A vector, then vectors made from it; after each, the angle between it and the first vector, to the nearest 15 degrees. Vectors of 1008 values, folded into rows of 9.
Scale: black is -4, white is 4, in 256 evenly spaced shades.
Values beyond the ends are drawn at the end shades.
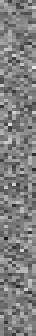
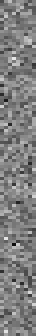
135 degrees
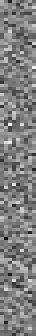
30 degrees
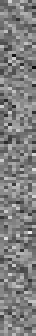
150 degrees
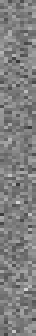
45 degrees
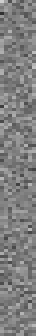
60 degrees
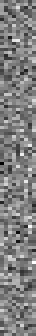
105 degrees
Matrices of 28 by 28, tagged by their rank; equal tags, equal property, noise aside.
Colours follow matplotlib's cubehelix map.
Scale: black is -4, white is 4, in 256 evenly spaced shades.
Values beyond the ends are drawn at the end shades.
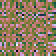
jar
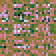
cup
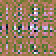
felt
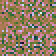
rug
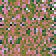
rug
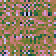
jar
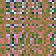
felt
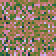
cup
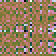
felt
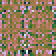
jar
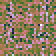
rug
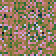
rug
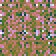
cup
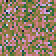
rug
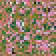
rug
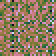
cup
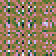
felt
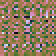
jar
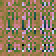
felt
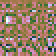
jar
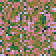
rug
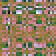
felt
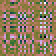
felt
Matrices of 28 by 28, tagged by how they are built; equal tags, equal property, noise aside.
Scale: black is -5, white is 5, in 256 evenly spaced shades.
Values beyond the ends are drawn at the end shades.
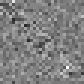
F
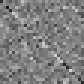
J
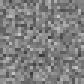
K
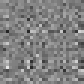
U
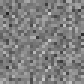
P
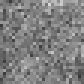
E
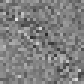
F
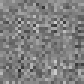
U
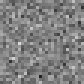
P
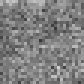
E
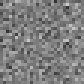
P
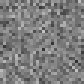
K
